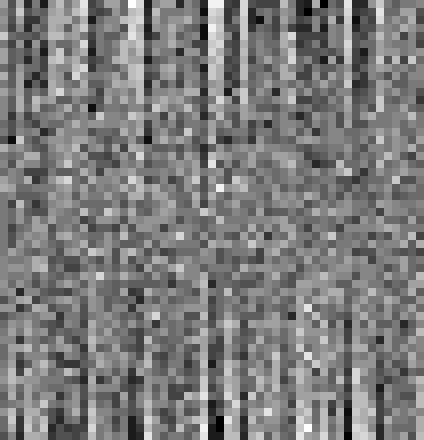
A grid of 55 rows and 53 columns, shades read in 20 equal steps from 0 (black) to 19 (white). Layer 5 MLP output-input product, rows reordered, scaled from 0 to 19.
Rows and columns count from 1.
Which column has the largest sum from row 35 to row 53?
26
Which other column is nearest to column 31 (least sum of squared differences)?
28
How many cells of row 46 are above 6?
43
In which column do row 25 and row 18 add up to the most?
27
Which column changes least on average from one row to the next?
36
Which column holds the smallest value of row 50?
31
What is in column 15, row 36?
7
